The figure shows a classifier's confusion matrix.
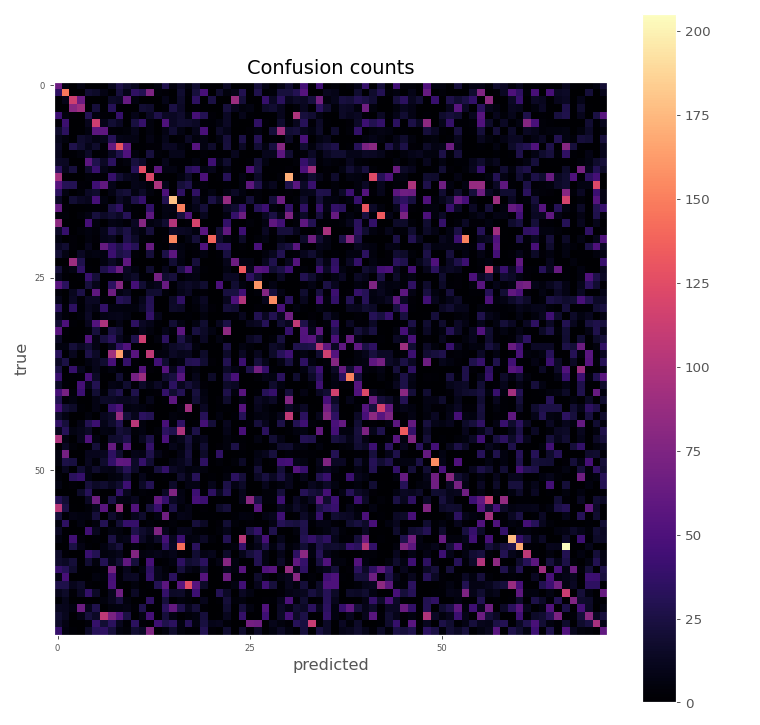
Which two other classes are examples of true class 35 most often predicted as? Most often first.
8, 12
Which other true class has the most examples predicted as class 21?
26
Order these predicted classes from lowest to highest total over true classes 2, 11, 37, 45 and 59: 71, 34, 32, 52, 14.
52, 71, 32, 14, 34
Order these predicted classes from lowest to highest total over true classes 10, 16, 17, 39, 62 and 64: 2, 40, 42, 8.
2, 8, 42, 40
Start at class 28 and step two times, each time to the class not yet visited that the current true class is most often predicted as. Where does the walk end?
56
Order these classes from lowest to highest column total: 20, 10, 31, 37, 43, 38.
20, 37, 43, 38, 31, 10
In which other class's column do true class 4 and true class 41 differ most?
31
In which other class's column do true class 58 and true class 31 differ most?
6
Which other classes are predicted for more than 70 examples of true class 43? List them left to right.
8, 30, 35, 41
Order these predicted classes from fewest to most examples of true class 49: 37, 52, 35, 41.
37, 41, 52, 35
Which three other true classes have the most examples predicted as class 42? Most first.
17, 65, 36
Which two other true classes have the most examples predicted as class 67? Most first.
63, 12
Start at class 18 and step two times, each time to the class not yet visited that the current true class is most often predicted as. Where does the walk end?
66
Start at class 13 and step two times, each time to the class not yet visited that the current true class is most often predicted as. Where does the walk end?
33
